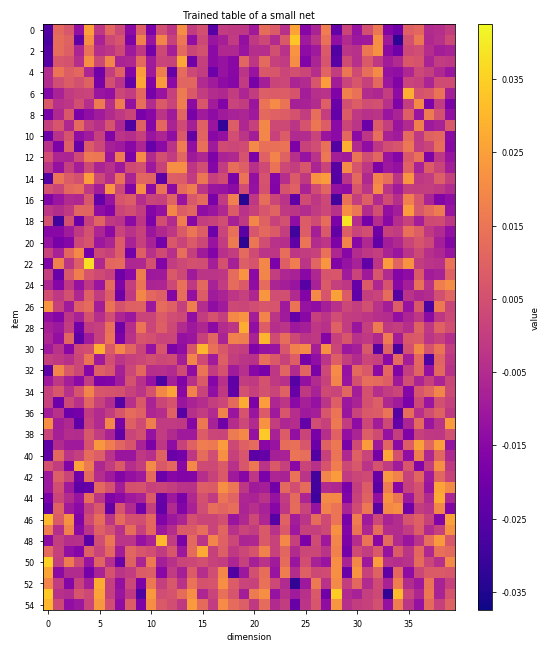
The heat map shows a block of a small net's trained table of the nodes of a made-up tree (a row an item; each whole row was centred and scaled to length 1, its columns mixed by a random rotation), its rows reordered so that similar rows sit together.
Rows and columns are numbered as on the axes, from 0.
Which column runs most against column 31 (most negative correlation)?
26
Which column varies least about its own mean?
23
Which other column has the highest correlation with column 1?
24
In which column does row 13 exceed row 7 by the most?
37
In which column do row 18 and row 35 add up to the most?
21
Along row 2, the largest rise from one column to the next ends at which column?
1
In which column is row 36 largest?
17
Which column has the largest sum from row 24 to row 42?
28
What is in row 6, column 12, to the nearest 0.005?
0
